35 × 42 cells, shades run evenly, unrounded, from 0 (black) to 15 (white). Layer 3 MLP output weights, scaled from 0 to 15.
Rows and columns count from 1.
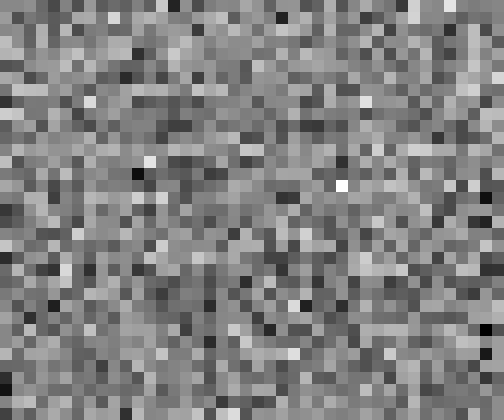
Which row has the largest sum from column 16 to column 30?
13
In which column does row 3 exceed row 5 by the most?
12
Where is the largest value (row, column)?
16, 29
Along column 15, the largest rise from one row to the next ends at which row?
2
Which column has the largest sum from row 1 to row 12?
40
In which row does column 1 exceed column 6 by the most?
21
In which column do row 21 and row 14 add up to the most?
1
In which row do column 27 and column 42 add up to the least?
23
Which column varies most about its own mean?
41
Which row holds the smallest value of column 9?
31
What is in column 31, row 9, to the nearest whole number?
13
